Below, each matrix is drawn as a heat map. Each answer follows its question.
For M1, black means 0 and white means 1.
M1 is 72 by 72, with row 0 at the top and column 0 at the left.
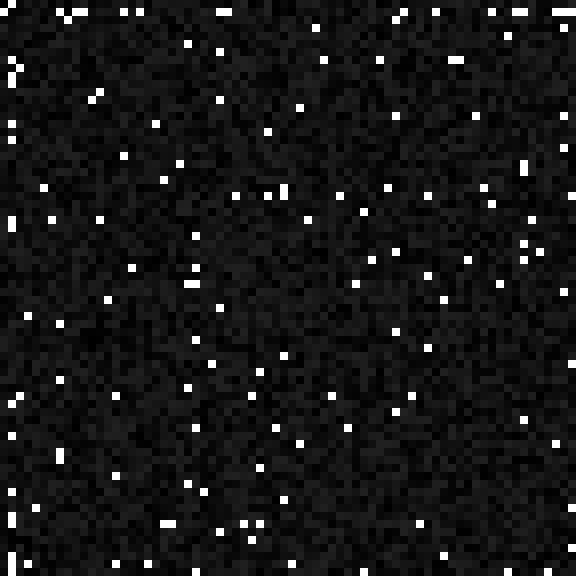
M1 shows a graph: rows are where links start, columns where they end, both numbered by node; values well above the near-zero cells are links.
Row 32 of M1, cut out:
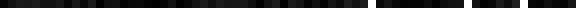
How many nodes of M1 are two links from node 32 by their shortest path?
5
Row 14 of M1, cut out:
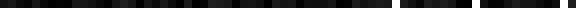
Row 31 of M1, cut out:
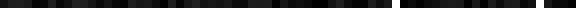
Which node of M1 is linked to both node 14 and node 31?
node 49
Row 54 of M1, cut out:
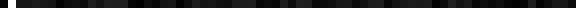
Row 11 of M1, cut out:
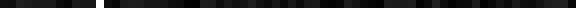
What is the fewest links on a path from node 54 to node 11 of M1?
4
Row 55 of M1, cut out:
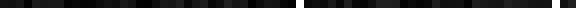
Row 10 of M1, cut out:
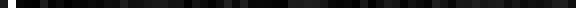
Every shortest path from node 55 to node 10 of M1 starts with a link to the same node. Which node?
node 69
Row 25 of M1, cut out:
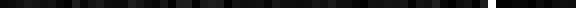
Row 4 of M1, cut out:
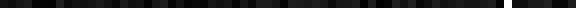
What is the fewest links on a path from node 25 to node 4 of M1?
5
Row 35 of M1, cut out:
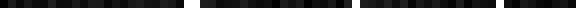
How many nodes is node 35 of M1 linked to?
4
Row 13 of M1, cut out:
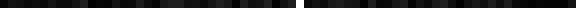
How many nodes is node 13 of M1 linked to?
1
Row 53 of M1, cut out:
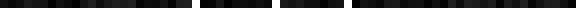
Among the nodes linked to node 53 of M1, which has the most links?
node 24
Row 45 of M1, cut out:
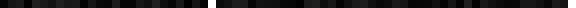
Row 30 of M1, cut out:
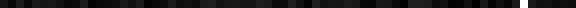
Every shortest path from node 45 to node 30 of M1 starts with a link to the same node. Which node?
node 71
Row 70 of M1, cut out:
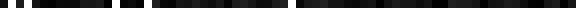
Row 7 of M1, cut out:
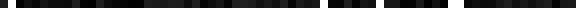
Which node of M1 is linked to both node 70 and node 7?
node 1
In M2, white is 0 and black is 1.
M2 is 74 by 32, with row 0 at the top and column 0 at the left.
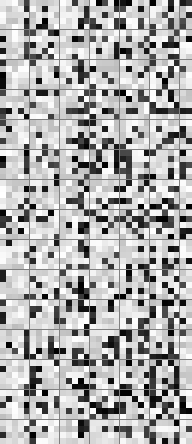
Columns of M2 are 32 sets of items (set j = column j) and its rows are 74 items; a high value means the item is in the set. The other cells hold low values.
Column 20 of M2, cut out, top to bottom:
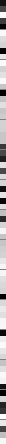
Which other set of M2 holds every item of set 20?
4
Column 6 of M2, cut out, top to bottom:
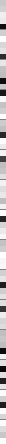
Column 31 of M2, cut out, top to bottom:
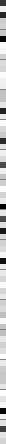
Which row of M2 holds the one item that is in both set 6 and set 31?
36
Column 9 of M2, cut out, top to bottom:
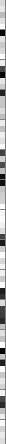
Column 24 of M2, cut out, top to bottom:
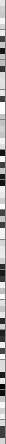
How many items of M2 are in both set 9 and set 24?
7
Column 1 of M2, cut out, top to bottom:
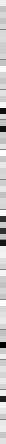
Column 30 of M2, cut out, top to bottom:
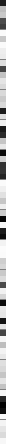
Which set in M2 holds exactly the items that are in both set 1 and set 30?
22
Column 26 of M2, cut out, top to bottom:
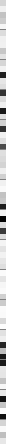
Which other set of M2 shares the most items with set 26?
17
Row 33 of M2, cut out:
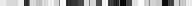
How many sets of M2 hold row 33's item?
11
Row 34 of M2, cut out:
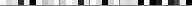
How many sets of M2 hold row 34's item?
10
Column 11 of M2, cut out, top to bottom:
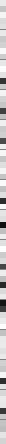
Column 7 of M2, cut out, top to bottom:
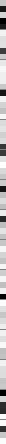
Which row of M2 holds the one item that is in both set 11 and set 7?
68
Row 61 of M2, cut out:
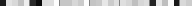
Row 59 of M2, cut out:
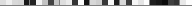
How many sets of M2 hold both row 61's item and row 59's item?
3
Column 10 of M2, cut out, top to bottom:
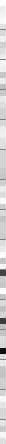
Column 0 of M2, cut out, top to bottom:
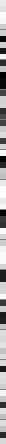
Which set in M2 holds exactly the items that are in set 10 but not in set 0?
2
